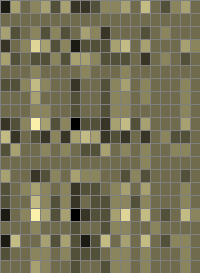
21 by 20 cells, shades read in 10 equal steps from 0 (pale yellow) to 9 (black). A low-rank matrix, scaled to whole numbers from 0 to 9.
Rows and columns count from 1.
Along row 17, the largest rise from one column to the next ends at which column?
8
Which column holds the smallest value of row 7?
4
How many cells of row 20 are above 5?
4
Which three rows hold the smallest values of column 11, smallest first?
19, 12, 1
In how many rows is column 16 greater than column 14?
1
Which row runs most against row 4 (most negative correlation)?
14
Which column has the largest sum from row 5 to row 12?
11
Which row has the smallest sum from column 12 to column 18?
17
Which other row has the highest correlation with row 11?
5
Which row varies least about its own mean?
2
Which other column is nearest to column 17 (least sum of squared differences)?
6
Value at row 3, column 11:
7
